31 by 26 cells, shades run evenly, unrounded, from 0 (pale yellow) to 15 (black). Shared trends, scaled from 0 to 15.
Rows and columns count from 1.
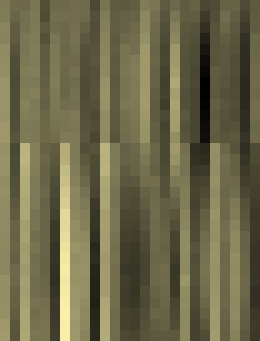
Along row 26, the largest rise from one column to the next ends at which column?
10
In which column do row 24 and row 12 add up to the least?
7
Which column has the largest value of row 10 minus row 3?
21
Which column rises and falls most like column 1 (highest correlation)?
5
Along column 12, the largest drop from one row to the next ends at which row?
14
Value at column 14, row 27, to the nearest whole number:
12
